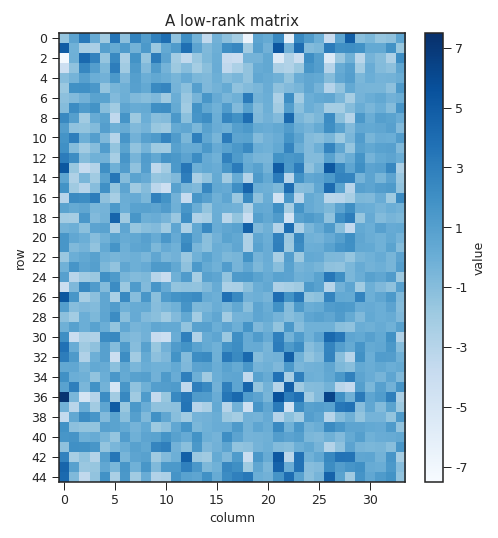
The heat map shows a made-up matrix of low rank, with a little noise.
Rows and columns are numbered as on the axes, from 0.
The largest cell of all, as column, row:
0, 36
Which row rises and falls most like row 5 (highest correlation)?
41
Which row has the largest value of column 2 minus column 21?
2
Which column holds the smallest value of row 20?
18
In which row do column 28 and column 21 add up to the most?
42
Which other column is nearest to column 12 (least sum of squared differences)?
23
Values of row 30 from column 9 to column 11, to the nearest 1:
-4 -4 0
